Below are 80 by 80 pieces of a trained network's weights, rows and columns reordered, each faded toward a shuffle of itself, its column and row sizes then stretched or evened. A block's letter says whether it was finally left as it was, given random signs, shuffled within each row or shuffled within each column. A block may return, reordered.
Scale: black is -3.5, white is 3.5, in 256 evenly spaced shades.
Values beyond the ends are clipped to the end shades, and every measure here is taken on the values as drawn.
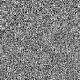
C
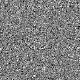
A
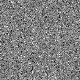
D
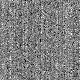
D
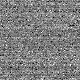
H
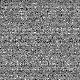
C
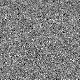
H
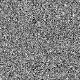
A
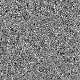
H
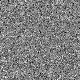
H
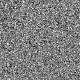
H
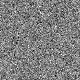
D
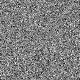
H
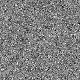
H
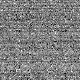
C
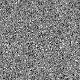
A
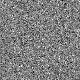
D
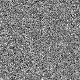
D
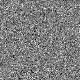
A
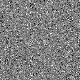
D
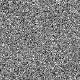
A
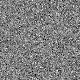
D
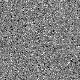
D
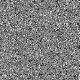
A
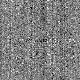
C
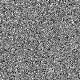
H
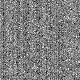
D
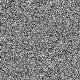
A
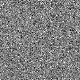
A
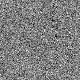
D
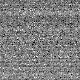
C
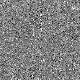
A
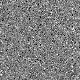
D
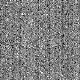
C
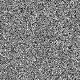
D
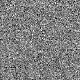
A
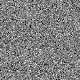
A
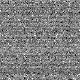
C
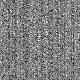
C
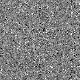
A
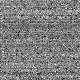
H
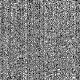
C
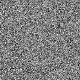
A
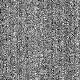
D
